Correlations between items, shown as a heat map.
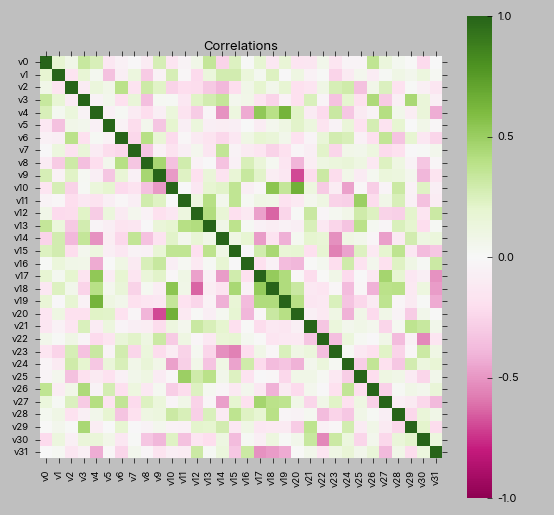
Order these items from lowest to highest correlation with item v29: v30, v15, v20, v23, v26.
v20, v15, v23, v26, v30
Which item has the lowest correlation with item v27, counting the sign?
v14
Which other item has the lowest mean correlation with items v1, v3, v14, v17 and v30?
v8
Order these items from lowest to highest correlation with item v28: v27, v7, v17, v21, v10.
v7, v27, v21, v17, v10
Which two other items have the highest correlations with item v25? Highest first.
v11, v13
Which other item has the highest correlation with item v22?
v9
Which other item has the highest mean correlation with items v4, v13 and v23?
v19
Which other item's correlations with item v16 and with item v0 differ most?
v4
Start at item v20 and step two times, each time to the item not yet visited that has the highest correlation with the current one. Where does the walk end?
v18
